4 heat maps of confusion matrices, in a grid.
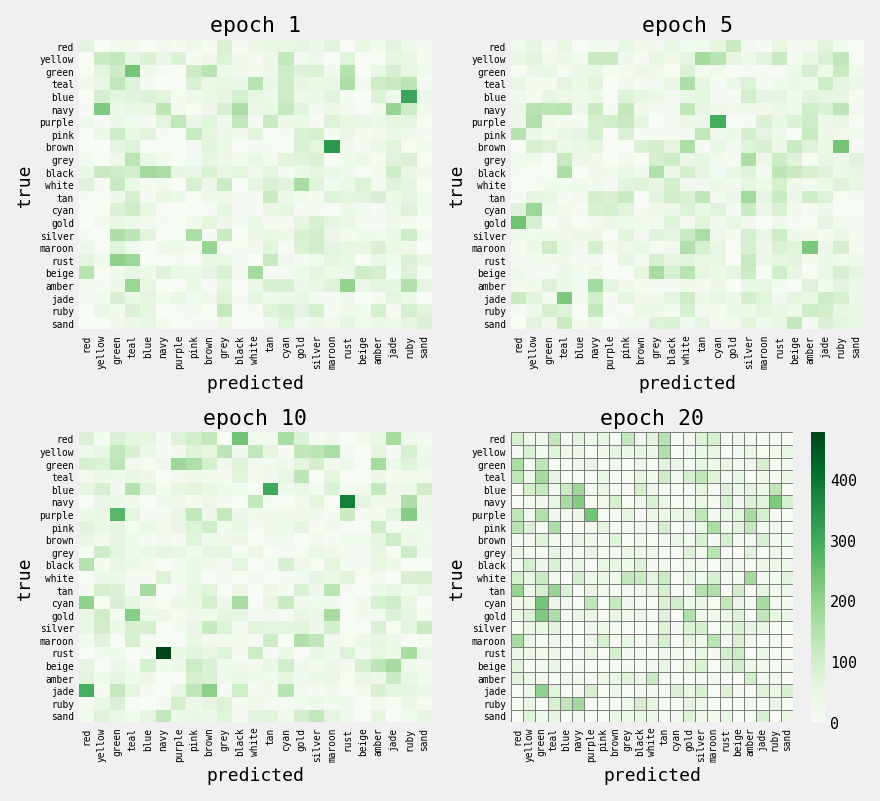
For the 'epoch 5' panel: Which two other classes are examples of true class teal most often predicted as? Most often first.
white, jade
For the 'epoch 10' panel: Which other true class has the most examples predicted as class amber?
green
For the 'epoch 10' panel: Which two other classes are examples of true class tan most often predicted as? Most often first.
blue, maroon
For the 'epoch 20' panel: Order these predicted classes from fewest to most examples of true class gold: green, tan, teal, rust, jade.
rust, tan, jade, teal, green
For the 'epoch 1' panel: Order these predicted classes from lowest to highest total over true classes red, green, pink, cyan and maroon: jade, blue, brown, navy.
navy, blue, jade, brown
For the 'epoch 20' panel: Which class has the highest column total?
green
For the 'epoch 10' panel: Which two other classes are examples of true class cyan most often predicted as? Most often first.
red, black
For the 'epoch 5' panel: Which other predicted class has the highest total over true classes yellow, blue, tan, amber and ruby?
navy
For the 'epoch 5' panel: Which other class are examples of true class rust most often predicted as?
silver
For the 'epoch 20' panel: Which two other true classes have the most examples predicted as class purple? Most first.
cyan, jade
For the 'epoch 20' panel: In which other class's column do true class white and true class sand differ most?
amber
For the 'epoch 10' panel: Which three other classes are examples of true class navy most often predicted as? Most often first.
rust, ruby, white
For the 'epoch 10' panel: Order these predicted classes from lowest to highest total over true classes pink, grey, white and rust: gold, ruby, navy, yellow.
gold, yellow, ruby, navy
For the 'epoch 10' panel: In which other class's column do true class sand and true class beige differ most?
jade
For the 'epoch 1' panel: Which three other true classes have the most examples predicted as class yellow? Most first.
navy, black, blue
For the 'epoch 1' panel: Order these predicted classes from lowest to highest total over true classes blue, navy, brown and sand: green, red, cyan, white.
red, white, green, cyan
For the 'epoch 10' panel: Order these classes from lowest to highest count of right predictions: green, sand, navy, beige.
navy, sand, beige, green
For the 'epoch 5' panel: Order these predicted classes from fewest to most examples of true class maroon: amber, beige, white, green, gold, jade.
gold, jade, beige, green, white, amber
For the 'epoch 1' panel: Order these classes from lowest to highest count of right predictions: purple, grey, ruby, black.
grey, black, ruby, purple
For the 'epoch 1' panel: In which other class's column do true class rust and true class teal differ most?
white
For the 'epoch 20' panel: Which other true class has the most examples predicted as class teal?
tan
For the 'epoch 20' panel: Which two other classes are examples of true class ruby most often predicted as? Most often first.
navy, blue
